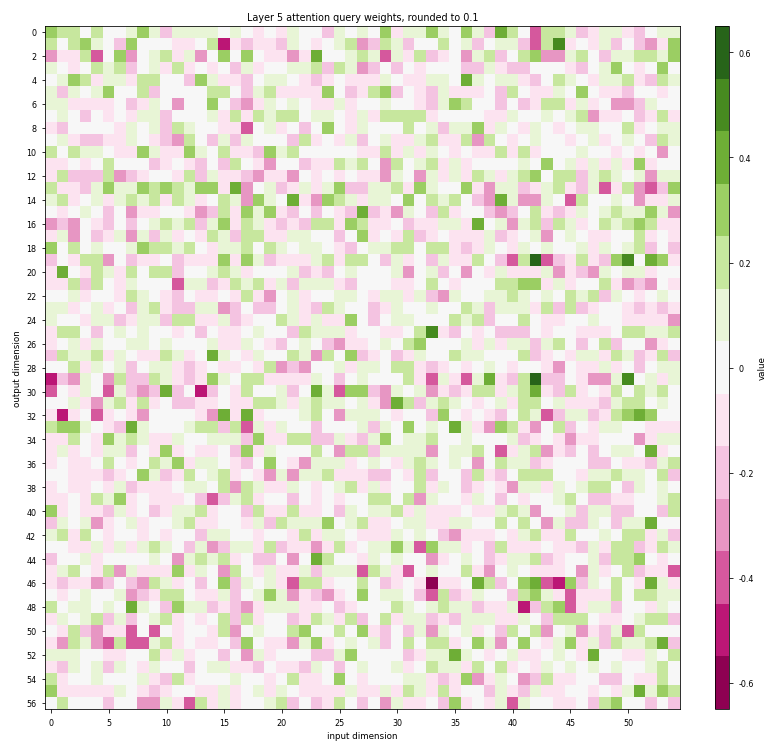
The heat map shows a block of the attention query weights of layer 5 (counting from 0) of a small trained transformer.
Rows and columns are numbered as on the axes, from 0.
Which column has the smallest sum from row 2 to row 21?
7
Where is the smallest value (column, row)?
33, 46
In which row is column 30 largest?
31
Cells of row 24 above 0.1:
7
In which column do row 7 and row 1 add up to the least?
15
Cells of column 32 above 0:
23
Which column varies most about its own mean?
42
